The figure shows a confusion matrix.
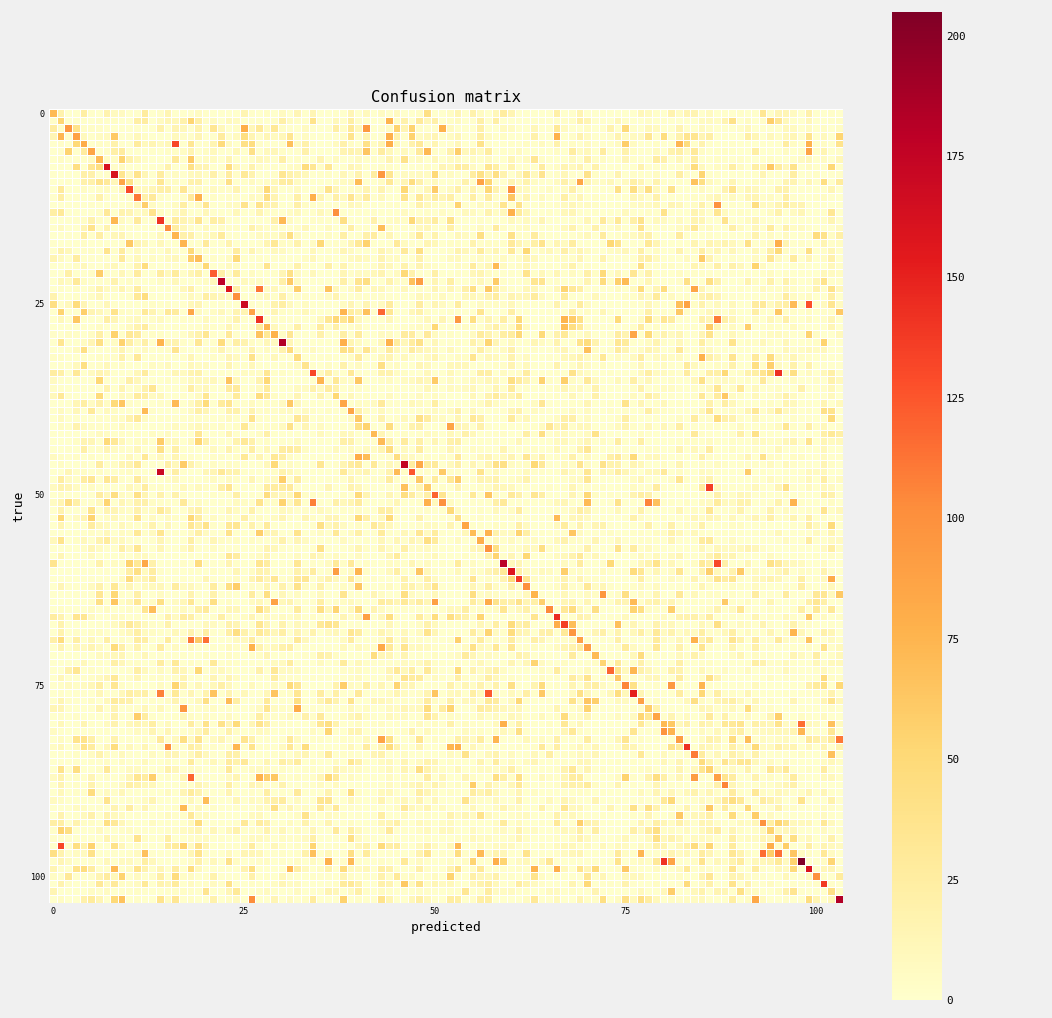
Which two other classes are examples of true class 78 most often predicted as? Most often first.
17, 32
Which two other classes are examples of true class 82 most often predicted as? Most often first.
103, 43
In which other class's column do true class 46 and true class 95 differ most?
48
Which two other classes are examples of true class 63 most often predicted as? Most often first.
72, 103
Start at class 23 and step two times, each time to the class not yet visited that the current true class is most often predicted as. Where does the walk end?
87
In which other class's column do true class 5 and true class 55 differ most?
99
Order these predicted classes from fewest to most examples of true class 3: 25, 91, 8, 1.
91, 25, 8, 1
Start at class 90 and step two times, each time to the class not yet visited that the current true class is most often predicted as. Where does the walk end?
58
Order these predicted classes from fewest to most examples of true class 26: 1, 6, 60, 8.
6, 60, 8, 1
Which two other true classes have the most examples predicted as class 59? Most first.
80, 98
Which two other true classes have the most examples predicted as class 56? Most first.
9, 97
